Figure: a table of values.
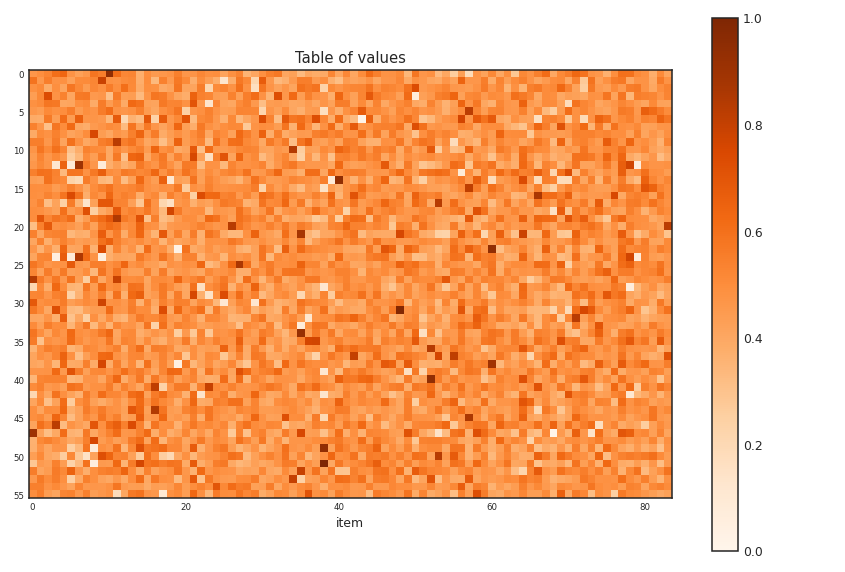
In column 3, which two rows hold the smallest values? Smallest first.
24, 12
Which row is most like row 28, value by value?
42
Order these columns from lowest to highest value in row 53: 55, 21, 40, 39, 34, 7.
55, 39, 7, 40, 21, 34
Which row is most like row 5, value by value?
15
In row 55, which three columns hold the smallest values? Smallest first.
17, 11, 76
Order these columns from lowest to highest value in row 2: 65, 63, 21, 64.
64, 21, 63, 65
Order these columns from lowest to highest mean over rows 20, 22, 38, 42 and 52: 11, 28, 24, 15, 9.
28, 24, 15, 11, 9
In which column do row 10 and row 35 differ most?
34
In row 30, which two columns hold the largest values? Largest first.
9, 0
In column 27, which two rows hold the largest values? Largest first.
25, 39
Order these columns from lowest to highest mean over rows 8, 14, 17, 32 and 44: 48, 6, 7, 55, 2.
6, 7, 48, 2, 55
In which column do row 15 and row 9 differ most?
57
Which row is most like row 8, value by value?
48
